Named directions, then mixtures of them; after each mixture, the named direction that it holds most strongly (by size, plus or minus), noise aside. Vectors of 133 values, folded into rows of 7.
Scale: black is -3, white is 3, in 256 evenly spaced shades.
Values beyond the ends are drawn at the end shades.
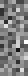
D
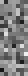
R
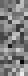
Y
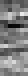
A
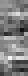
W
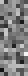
R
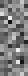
Y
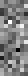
D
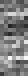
W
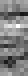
A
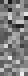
Y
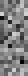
Y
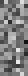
R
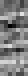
A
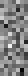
D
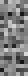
R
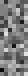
R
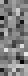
R
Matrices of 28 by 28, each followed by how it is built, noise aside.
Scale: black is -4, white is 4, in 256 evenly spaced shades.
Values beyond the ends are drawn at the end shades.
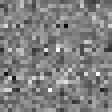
uneven rows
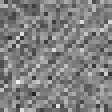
Hankel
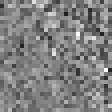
upper triangular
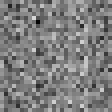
repeating rows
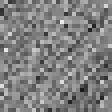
Hankel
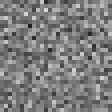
noise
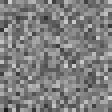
repeating rows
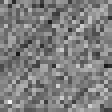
Hankel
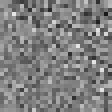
upper triangular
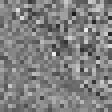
upper triangular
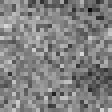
smooth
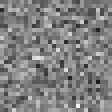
noise
